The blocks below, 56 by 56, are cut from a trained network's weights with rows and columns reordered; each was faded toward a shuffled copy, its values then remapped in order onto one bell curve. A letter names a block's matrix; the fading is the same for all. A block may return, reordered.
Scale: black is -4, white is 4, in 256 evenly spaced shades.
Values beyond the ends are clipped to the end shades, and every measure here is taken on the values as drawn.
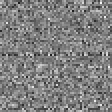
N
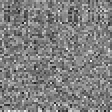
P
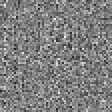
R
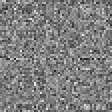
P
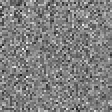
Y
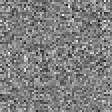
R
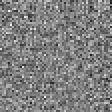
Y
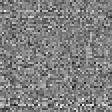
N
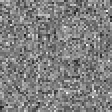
Y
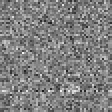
P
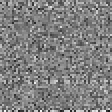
N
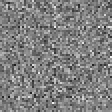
R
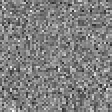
Y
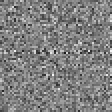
R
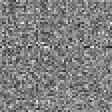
P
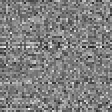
N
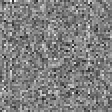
R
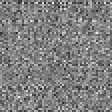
N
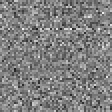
P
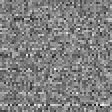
N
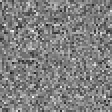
Y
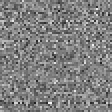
N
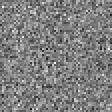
R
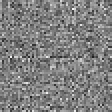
P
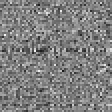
N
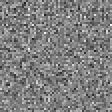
Y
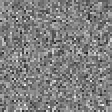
Y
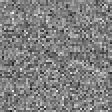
P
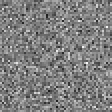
Y
